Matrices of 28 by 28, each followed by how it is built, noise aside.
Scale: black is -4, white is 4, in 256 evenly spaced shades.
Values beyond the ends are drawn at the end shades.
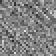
Toeplitz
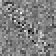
banded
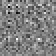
low rank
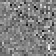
upper triangular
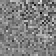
upper triangular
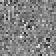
block diagonal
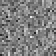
repeating rows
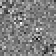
block diagonal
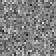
noise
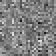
low rank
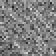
Toeplitz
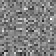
low rank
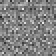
repeating columns
